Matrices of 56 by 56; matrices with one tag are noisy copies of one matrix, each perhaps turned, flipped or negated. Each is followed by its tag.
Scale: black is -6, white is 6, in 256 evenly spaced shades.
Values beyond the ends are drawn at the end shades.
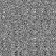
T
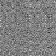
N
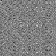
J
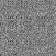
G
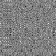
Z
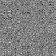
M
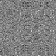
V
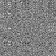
M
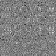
V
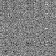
M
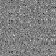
T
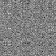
M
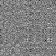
N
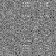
V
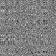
T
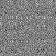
G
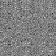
M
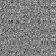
T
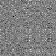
N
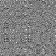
N
